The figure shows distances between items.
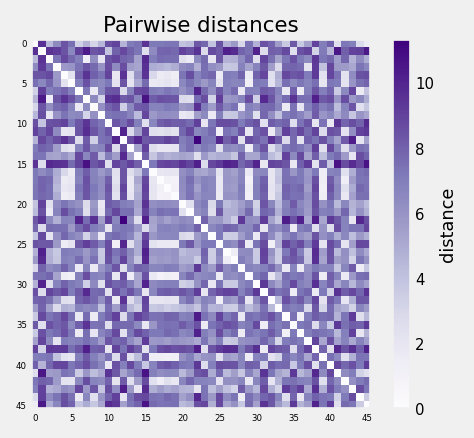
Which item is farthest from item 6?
22
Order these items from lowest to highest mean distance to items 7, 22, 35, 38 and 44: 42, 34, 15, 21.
21, 15, 34, 42
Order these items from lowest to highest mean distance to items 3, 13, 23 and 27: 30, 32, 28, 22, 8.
32, 22, 30, 28, 8
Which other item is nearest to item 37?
3
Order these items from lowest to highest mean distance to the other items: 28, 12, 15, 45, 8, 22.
28, 8, 45, 22, 12, 15
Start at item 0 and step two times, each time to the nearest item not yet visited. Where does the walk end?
41
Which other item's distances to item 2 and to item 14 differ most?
7
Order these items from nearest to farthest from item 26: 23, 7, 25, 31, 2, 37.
37, 2, 7, 25, 23, 31
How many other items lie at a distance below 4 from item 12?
6
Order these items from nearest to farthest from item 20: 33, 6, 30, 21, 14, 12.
21, 30, 33, 14, 6, 12
